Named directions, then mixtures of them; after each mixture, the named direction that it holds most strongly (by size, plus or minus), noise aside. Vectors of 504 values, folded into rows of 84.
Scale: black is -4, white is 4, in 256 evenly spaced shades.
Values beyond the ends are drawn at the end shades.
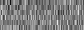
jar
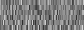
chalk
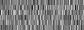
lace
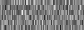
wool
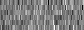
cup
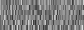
chalk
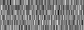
jar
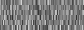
chalk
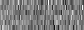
cup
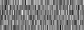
wool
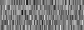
wool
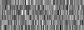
wool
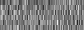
jar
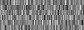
wool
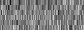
jar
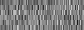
lace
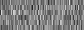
lace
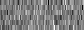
cup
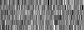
cup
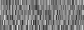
chalk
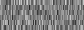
wool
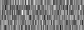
wool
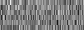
jar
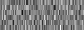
wool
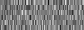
wool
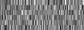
wool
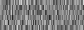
chalk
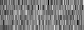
cup
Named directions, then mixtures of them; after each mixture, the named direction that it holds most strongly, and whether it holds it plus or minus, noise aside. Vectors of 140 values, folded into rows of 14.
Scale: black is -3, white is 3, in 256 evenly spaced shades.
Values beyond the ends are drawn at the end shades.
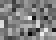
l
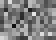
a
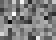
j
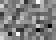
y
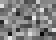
l, minus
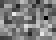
l, plus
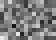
a, plus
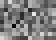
a, plus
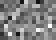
y, minus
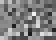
a, plus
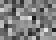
l, plus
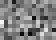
l, plus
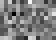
j, minus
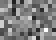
l, plus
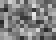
l, minus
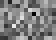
a, minus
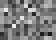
a, minus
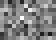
a, minus
